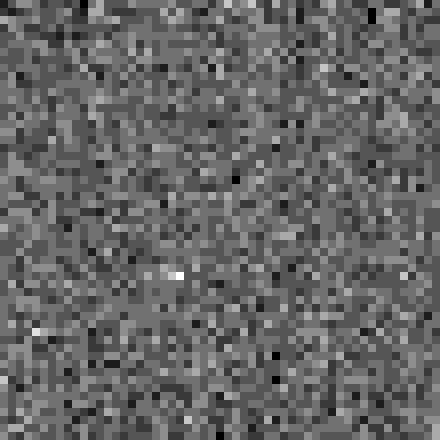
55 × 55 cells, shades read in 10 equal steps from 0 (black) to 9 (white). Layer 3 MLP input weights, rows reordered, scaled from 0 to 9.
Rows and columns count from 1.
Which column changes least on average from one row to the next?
55
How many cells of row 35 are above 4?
9
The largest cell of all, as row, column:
35, 23
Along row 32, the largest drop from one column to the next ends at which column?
15
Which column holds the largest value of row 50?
29
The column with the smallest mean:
38
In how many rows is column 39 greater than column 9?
20
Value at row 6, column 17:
5
